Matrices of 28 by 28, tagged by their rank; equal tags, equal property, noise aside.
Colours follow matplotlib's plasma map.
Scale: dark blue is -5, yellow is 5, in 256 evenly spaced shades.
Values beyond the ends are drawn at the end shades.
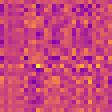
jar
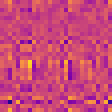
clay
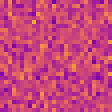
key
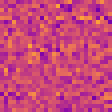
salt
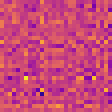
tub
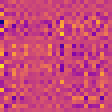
jar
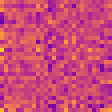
tub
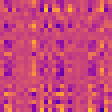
clay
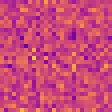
key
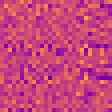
salt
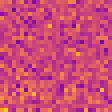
key
